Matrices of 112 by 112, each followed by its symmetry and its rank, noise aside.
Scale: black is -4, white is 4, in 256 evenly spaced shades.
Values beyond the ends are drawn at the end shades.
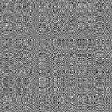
antisymmetric, rank six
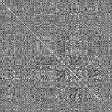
symmetric, rank seven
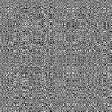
no symmetry, rank six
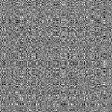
antisymmetric, rank six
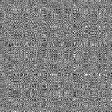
no symmetry, rank six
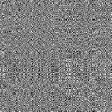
no symmetry, rank seven
